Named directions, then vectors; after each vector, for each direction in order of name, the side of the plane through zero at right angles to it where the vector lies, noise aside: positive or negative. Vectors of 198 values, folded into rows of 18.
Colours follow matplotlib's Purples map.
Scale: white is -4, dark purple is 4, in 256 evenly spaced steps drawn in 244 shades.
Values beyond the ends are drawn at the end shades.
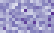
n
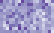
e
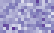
negative, negative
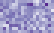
positive, positive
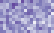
positive, negative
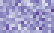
negative, negative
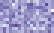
positive, positive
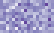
positive, positive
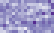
negative, positive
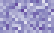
negative, negative
